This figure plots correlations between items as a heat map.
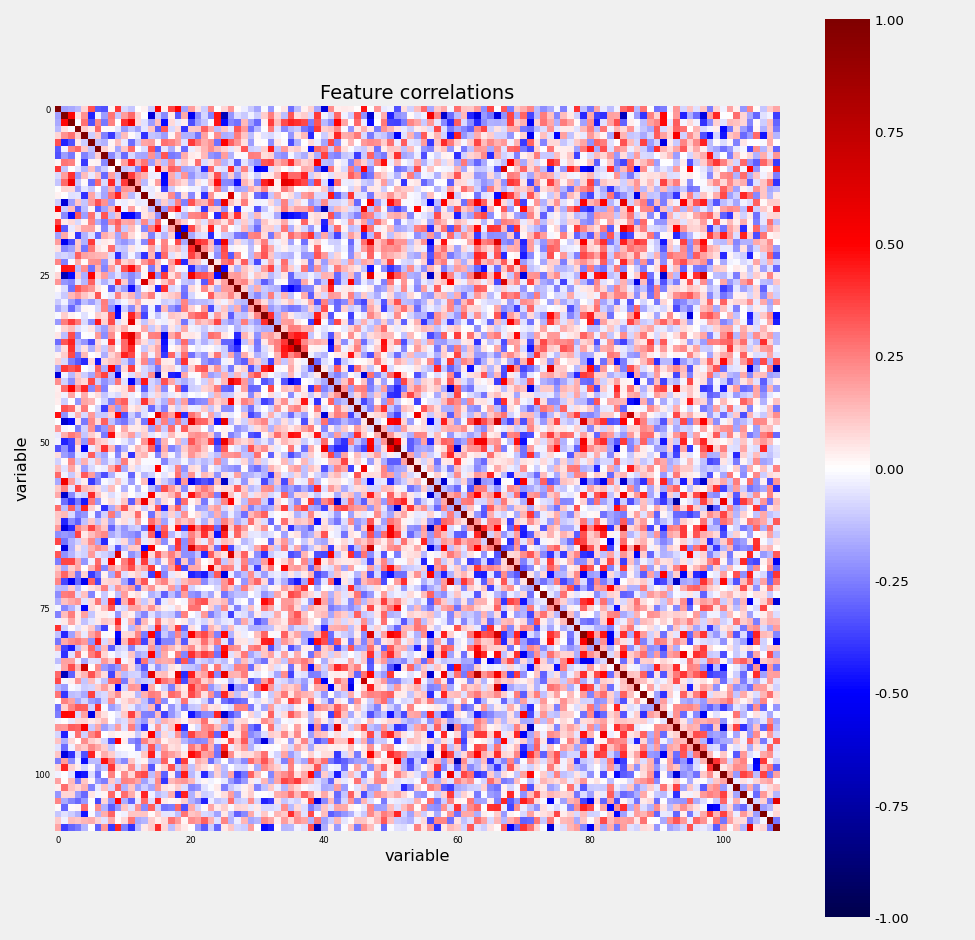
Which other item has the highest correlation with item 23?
69
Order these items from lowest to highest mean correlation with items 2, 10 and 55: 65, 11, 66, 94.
66, 94, 65, 11
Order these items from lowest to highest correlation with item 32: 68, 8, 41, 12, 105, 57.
41, 105, 12, 57, 8, 68
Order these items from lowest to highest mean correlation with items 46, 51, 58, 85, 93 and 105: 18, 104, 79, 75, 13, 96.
13, 104, 75, 96, 79, 18
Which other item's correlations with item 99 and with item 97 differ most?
1
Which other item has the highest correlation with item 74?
39
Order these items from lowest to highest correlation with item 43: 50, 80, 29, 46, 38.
50, 29, 38, 80, 46
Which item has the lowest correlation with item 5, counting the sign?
91
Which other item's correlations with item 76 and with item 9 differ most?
67
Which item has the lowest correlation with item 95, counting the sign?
31
